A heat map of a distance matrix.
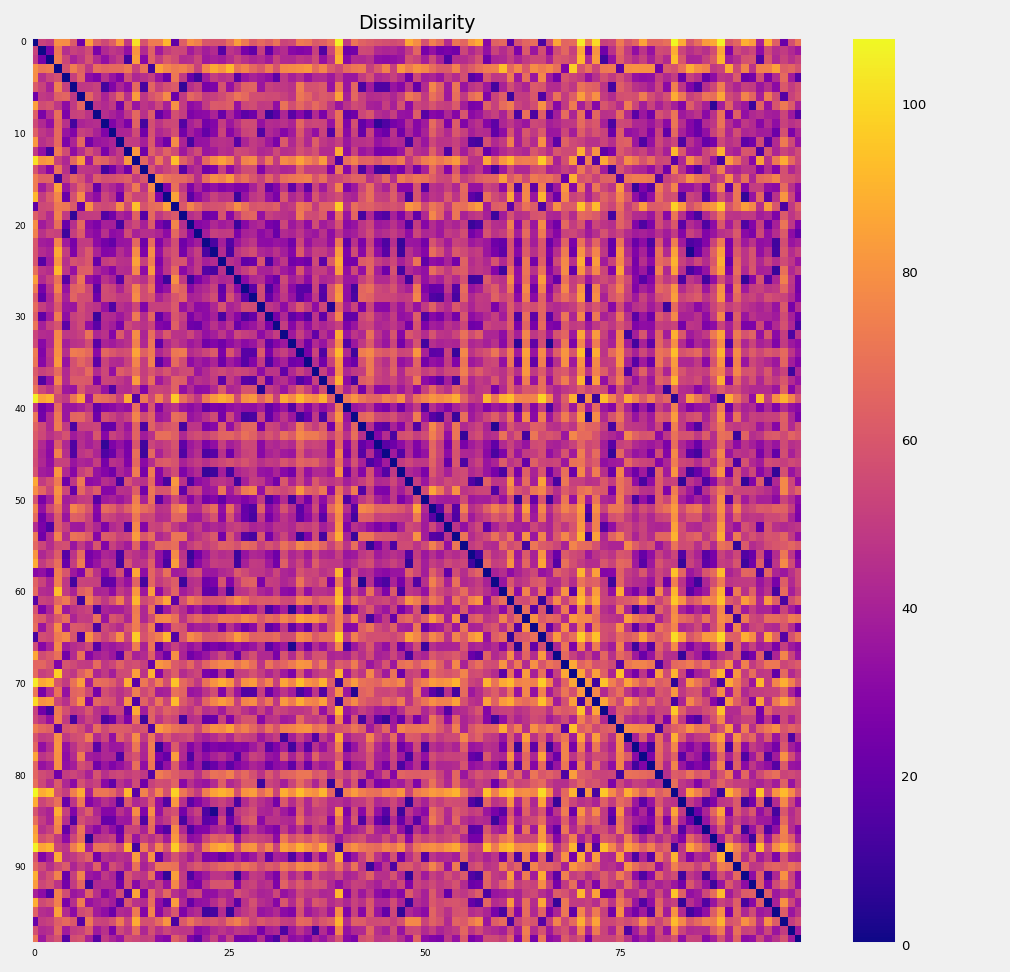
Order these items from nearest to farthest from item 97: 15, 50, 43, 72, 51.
50, 51, 15, 43, 72
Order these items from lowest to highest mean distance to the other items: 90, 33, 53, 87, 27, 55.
33, 53, 27, 87, 55, 90
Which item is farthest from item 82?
0
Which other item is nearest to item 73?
2
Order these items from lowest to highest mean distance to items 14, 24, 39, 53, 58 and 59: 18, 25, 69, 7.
25, 7, 69, 18
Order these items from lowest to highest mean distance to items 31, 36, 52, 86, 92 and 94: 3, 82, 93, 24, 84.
24, 84, 93, 82, 3
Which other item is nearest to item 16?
77
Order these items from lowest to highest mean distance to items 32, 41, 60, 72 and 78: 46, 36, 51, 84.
84, 36, 51, 46
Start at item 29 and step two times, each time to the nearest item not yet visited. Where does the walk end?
81
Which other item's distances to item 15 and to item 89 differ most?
3
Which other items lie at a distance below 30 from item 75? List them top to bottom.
3, 15, 68, 80
